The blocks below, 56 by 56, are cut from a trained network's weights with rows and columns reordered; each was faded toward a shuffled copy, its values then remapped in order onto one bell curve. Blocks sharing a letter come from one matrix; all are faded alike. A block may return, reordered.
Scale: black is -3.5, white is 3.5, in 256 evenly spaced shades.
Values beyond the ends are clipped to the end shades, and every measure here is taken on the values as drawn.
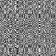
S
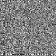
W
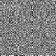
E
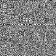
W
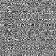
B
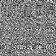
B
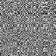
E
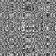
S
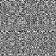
B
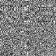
W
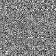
W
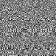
B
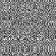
E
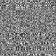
B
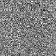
W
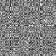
E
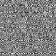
B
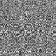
B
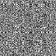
W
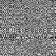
E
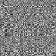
B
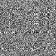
W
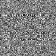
W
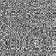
B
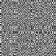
S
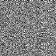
W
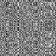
S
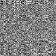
W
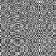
S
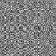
S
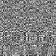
B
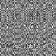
E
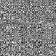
W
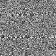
W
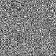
W
